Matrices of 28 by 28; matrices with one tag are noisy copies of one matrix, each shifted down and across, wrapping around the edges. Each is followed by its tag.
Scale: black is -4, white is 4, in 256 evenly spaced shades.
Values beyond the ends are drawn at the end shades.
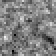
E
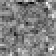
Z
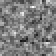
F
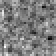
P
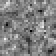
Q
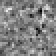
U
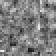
P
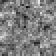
Q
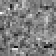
F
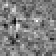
U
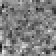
U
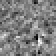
U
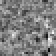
U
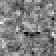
Z
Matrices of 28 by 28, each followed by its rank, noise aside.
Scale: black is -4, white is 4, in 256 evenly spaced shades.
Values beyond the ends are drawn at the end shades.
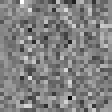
six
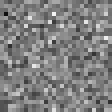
eight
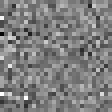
six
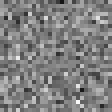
eight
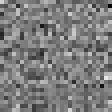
six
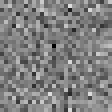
seven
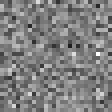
six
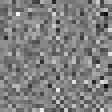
seven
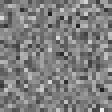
six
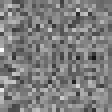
six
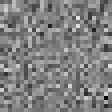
seven
